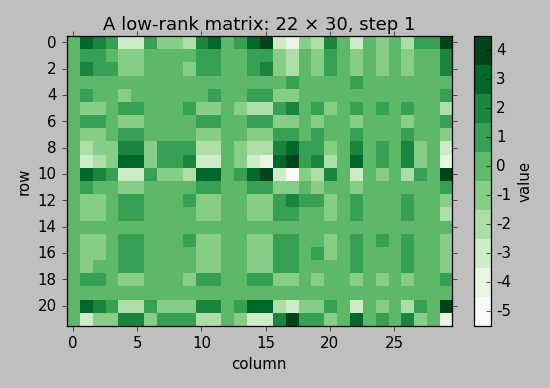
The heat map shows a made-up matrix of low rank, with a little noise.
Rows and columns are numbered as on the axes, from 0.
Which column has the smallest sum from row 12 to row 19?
29
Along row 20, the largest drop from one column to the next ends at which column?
16
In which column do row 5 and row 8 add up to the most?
17
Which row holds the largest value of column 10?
10
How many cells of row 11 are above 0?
6
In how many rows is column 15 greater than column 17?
9
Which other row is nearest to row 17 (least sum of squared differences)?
7
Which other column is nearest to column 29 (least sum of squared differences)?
15
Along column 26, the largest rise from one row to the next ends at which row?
21
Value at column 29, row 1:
2
